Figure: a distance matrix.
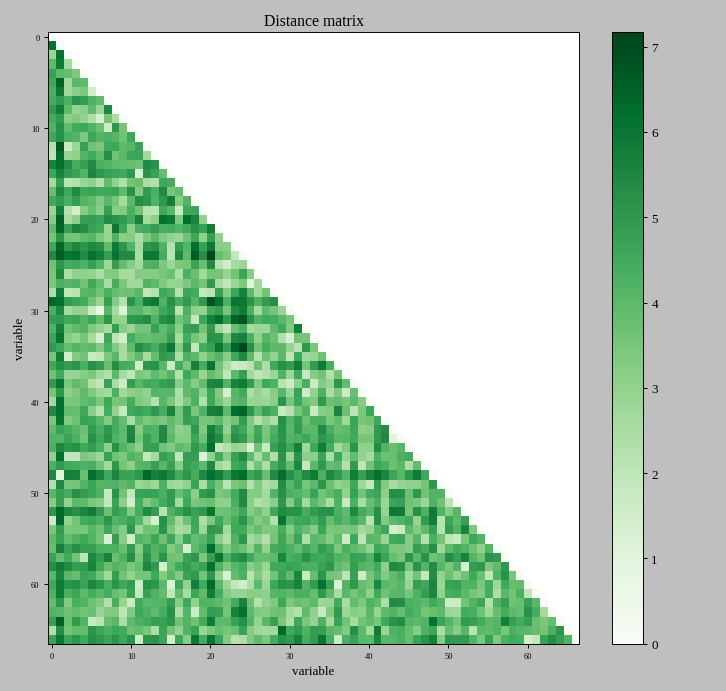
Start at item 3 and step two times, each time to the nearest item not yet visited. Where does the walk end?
46
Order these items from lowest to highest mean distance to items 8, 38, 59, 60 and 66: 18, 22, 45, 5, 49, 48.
22, 49, 45, 5, 18, 48
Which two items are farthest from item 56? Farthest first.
20, 1
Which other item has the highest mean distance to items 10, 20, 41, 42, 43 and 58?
1
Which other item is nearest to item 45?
25
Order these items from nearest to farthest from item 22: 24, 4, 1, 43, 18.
43, 24, 4, 18, 1
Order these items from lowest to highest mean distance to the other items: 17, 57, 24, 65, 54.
54, 65, 17, 57, 24
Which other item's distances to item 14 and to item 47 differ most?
58
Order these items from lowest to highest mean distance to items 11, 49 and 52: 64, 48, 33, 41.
33, 64, 41, 48
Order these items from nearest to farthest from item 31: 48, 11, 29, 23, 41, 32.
41, 29, 48, 11, 32, 23
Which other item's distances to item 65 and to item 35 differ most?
5
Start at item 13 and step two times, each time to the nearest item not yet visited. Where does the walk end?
0
